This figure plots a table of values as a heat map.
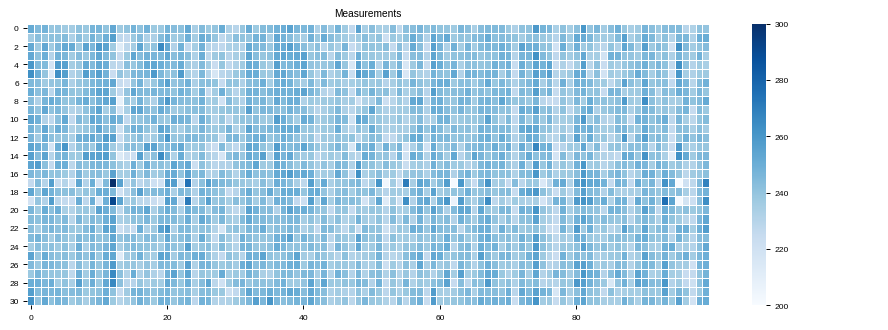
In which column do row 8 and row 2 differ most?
95
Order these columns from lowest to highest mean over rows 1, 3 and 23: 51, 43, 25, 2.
51, 2, 43, 25
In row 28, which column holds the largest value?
12
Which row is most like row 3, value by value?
7
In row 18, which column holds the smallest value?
13
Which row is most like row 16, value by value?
0
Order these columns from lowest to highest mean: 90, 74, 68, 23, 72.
68, 72, 23, 90, 74
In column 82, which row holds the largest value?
19
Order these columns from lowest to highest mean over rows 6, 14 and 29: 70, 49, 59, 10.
49, 70, 10, 59
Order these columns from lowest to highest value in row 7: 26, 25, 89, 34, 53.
26, 53, 89, 34, 25
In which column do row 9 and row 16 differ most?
48
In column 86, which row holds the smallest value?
14
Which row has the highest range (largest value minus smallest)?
17
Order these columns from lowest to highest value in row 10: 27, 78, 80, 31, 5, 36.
27, 78, 31, 80, 5, 36
